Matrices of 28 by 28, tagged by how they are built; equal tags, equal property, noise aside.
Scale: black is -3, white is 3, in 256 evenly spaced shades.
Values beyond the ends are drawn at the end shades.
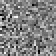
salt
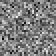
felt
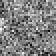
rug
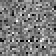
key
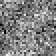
rug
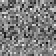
felt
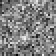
rug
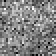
rug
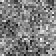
rug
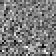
salt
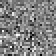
salt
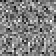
felt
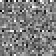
key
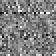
key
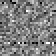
key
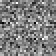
felt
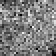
rug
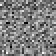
felt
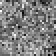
rug
